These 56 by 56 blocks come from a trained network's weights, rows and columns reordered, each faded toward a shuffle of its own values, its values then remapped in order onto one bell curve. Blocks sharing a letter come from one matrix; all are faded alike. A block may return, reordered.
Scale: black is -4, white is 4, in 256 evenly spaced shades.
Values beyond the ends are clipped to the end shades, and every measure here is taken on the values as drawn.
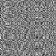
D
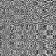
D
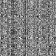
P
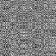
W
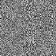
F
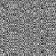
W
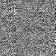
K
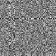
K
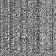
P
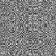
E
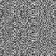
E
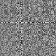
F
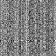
P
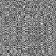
D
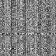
P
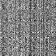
P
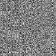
F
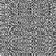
W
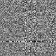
K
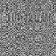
W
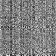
P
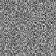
E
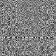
K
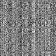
P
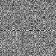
F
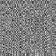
W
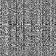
P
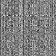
P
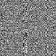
K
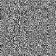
F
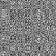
D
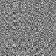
E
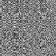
W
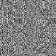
F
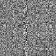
K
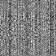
P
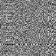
K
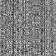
P
